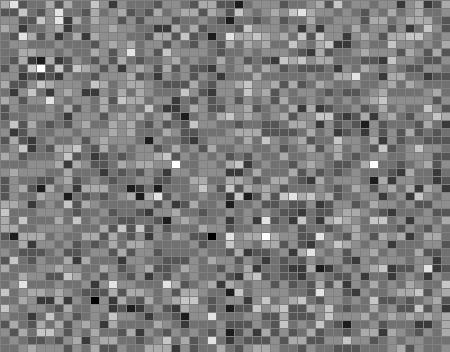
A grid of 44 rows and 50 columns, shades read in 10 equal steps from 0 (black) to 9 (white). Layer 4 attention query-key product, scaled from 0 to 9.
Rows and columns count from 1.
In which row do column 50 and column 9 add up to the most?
28
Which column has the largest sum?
30
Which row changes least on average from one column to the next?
27
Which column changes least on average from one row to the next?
23
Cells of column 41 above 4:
19
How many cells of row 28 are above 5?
13
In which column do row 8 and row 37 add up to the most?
36
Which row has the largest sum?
5
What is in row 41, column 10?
6
